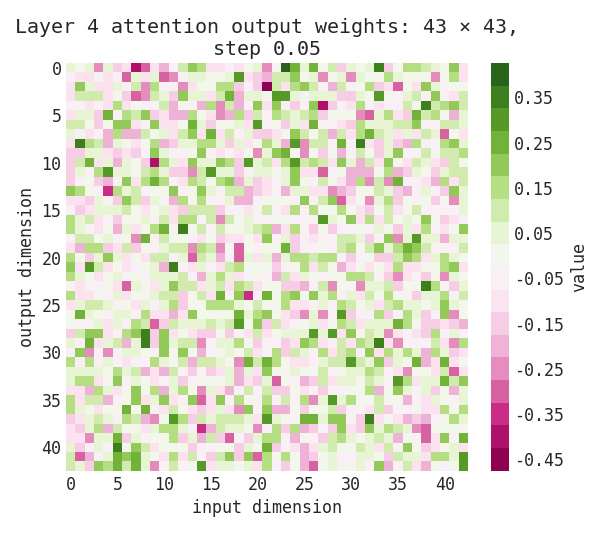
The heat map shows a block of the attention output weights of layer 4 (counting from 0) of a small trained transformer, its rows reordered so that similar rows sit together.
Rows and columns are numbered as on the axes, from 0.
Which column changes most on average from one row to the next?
35
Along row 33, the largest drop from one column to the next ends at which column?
22
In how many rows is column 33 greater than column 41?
22
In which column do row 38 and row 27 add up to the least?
38
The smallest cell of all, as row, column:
2, 21
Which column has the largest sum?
42
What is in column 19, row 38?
0
